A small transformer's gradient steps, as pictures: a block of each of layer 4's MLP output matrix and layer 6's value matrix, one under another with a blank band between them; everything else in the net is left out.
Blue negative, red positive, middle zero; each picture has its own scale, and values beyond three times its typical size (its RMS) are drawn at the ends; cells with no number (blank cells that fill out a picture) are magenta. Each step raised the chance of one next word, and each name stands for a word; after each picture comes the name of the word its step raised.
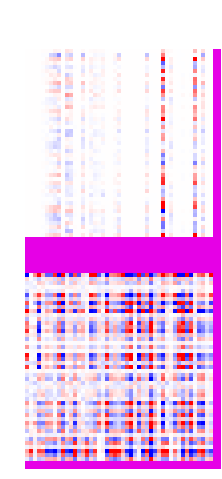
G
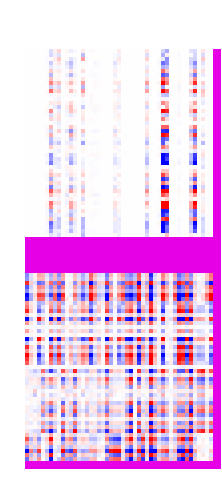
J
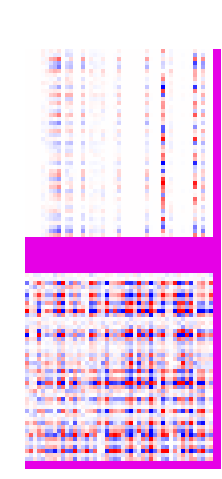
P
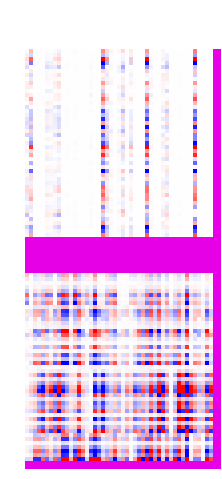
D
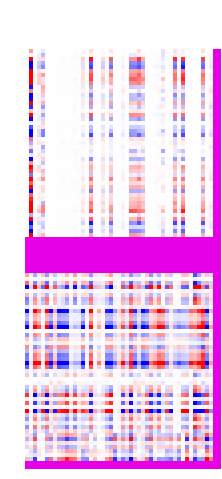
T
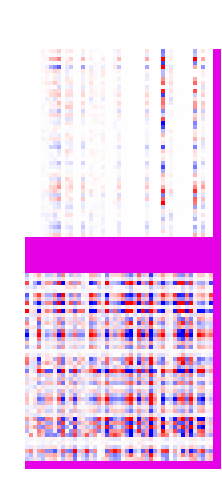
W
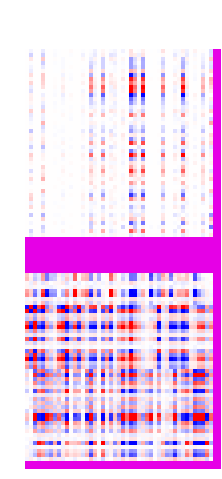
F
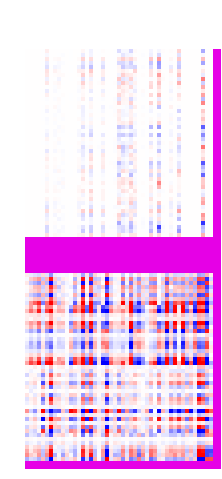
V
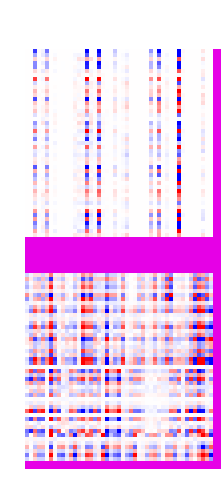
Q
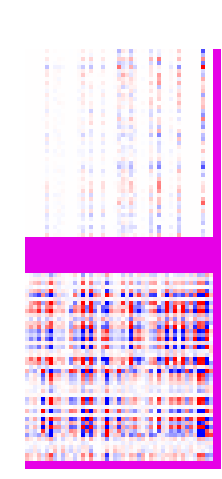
W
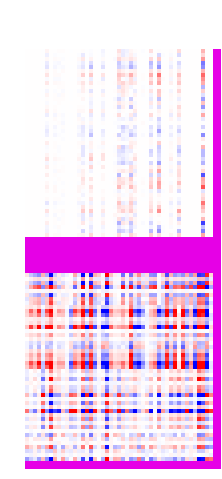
T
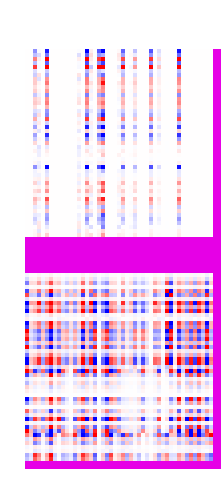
W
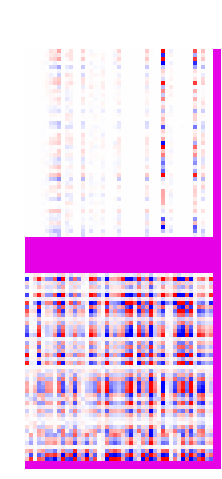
D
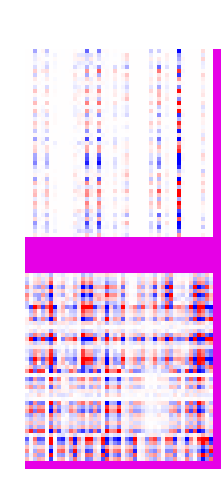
J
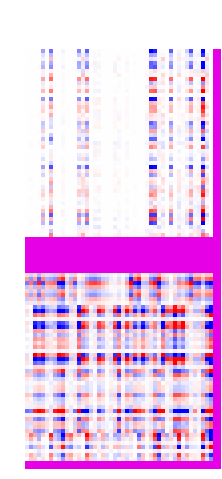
Q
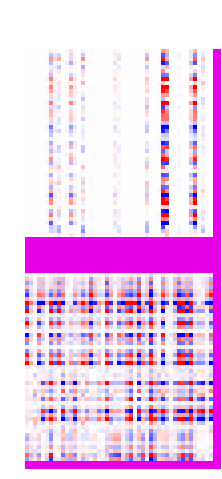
V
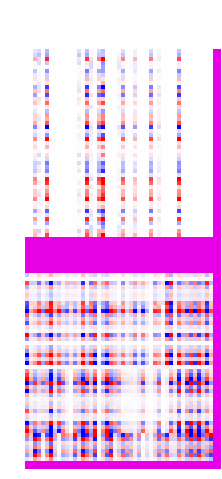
P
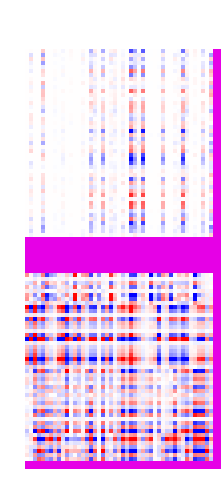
J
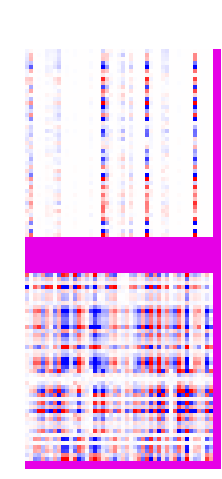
T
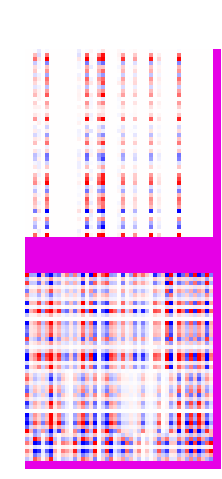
G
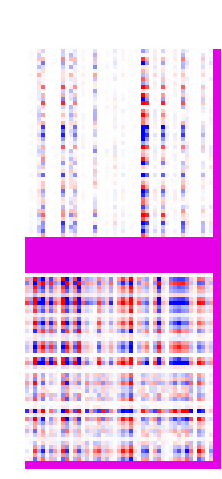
V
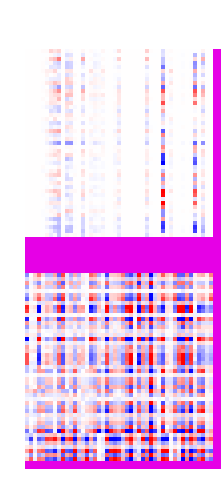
J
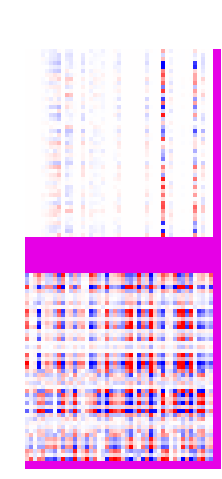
T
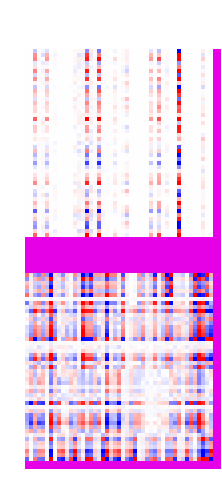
G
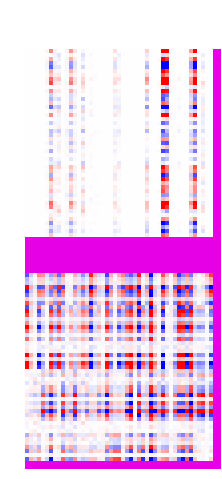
T
